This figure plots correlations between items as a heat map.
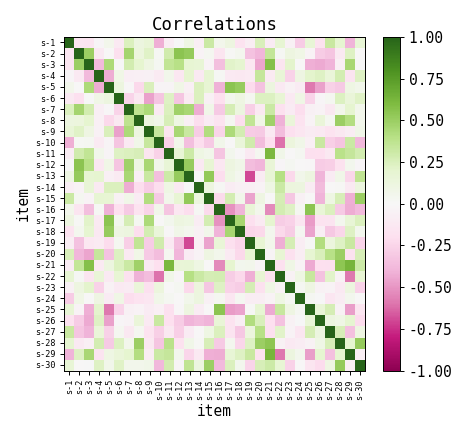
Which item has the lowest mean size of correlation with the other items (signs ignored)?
s-24
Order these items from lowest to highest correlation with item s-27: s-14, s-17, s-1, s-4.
s-17, s-14, s-4, s-1
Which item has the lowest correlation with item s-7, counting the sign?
s-14
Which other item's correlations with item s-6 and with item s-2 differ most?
s-12
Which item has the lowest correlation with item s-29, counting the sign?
s-22
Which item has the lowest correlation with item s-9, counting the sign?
s-6
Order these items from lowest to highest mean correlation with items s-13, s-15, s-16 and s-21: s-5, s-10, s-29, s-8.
s-10, s-29, s-5, s-8
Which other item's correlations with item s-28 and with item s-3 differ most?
s-20
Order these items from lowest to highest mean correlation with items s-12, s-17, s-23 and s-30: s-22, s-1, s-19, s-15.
s-19, s-22, s-1, s-15
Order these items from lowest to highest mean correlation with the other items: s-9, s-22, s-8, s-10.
s-10, s-22, s-9, s-8
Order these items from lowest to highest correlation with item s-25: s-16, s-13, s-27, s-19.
s-19, s-13, s-27, s-16
